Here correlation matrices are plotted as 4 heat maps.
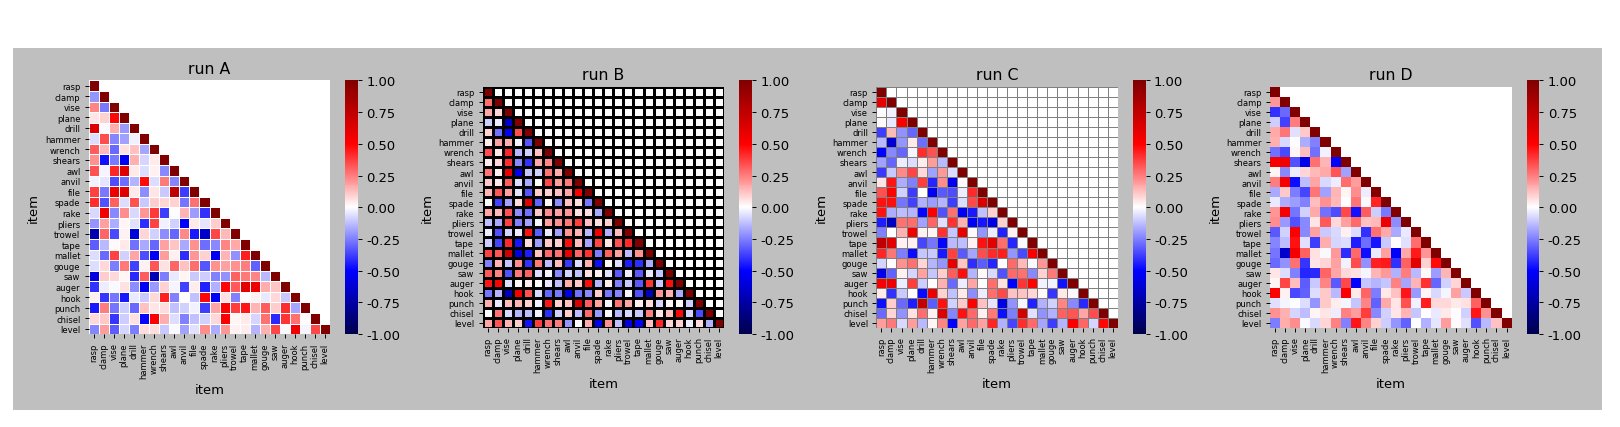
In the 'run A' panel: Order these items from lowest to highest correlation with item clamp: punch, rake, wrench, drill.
drill, wrench, punch, rake
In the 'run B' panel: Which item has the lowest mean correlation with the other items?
hook
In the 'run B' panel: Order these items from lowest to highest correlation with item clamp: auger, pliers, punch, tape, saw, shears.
tape, pliers, punch, shears, saw, auger
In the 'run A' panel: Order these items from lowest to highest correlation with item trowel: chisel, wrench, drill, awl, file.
drill, file, awl, wrench, chisel
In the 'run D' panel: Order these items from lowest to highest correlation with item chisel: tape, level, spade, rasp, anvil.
spade, tape, level, rasp, anvil
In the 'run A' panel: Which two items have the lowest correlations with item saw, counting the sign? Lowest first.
wrench, rasp
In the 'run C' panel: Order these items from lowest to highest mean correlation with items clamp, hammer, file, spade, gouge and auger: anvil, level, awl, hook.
awl, hook, anvil, level
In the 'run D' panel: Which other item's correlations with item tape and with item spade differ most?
file
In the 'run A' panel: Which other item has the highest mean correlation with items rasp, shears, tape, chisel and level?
hook
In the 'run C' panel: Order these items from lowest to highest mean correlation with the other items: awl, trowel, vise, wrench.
vise, wrench, awl, trowel
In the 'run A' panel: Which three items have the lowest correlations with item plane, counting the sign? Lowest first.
shears, hook, anvil
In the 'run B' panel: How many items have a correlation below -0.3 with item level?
4
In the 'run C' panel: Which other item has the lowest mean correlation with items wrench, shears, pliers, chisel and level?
rasp
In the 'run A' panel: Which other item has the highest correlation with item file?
awl
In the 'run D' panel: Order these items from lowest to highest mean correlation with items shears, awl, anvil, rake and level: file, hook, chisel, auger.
auger, file, hook, chisel
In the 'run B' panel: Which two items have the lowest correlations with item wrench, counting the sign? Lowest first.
chisel, hook
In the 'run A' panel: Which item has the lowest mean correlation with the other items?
anvil
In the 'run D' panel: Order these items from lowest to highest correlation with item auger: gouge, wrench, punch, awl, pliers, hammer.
awl, wrench, pliers, gouge, punch, hammer
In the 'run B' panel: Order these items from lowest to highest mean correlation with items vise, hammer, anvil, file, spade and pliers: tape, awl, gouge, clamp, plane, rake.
plane, gouge, clamp, rake, tape, awl
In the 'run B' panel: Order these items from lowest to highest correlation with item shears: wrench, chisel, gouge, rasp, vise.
chisel, rasp, gouge, wrench, vise
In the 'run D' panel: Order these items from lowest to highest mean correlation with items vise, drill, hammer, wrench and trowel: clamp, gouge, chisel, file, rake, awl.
rake, clamp, chisel, file, awl, gouge
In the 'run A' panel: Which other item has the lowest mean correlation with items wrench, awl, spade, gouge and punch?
saw
